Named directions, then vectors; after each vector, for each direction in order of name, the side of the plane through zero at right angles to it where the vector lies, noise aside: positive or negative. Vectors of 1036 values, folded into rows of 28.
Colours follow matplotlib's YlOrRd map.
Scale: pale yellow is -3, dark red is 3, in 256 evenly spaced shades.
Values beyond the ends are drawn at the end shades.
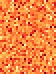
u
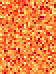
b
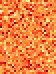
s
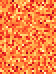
negative, positive, negative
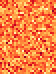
negative, positive, negative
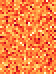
positive, negative, negative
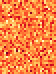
negative, negative, positive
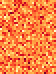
positive, positive, positive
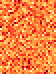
positive, positive, positive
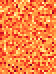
negative, positive, negative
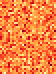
negative, negative, negative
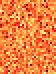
positive, positive, negative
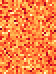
negative, negative, negative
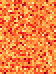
positive, positive, positive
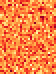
positive, negative, positive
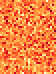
positive, negative, negative
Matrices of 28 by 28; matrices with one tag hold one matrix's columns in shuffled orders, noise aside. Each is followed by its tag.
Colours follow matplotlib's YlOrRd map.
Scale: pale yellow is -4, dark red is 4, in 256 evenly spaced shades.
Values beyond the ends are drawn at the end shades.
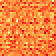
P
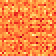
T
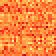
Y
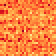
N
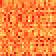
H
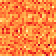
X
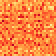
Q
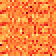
X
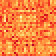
H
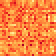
H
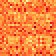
Y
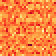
X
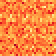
X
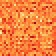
P
